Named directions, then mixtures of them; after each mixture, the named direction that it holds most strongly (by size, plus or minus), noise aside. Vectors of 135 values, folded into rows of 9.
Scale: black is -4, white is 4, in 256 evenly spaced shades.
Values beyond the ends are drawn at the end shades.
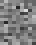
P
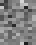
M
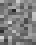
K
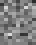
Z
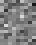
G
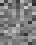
Z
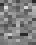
Z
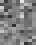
M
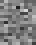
P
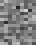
P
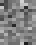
M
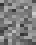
K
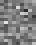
P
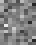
G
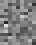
P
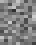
K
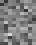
P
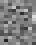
P
